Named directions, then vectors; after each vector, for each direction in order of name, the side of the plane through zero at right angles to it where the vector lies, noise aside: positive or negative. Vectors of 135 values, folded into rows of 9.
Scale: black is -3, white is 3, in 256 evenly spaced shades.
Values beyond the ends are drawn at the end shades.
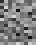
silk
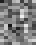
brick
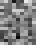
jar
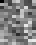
positive, negative, positive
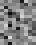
positive, positive, negative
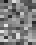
positive, negative, negative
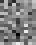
positive, positive, positive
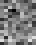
positive, negative, negative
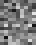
positive, negative, negative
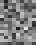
positive, negative, negative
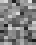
negative, positive, positive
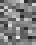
negative, negative, positive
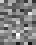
negative, negative, negative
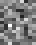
negative, negative, positive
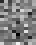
positive, positive, positive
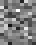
positive, positive, negative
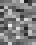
negative, negative, positive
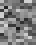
positive, positive, negative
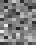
positive, negative, negative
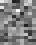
negative, positive, negative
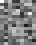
negative, positive, negative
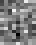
positive, positive, positive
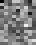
positive, negative, positive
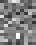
positive, negative, negative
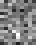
negative, negative, negative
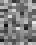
negative, positive, positive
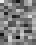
negative, positive, negative
